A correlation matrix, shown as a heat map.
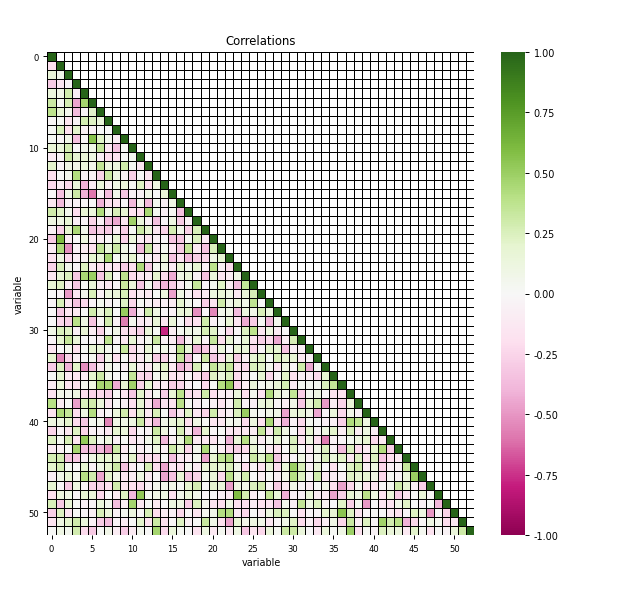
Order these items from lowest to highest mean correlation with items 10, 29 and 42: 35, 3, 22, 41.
41, 22, 3, 35
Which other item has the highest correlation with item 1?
20
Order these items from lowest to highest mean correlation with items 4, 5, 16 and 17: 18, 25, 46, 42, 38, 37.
18, 37, 25, 46, 38, 42
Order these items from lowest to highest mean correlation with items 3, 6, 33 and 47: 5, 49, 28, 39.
39, 5, 28, 49
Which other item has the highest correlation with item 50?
36
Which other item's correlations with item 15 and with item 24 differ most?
5
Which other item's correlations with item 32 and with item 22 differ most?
34
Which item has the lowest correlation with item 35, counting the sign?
48
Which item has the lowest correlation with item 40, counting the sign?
7
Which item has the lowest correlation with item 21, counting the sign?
2
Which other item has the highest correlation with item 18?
10
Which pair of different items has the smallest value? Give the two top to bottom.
14, 30
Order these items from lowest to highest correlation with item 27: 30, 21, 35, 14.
35, 14, 30, 21
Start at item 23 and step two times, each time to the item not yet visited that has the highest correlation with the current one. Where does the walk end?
11
